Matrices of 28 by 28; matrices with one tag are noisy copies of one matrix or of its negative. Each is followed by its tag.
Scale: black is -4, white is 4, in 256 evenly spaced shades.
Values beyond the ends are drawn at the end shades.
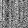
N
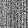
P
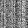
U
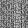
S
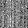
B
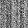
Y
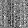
B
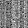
Y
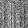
B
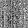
B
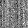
N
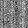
U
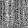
N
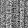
Y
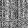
N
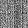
S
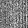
P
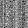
U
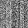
Y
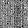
S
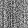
B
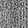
P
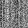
N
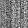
Y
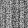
Y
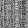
U
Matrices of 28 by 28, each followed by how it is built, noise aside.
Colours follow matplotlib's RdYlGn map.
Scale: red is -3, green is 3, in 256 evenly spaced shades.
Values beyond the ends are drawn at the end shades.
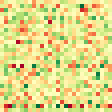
uneven rows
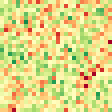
smooth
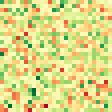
Toeplitz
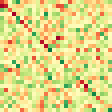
diagonal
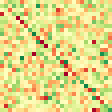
diagonal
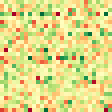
uneven rows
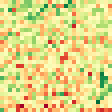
smooth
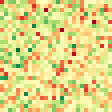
Hankel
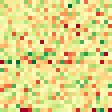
uneven rows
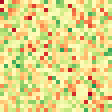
Toeplitz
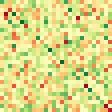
diagonal
